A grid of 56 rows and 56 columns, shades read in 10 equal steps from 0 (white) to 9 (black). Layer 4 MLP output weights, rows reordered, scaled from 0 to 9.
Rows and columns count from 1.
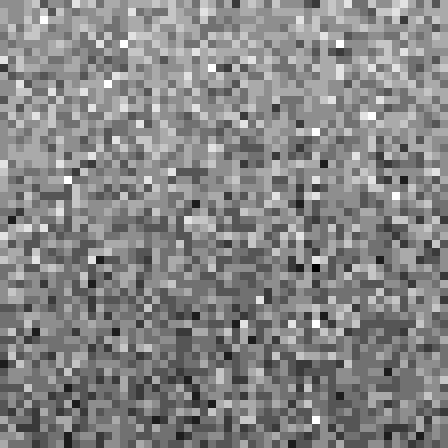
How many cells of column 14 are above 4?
26
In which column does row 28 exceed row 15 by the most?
2
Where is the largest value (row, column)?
34, 40
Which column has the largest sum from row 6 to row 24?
38
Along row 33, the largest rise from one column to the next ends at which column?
13
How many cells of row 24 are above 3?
41
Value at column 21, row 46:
4
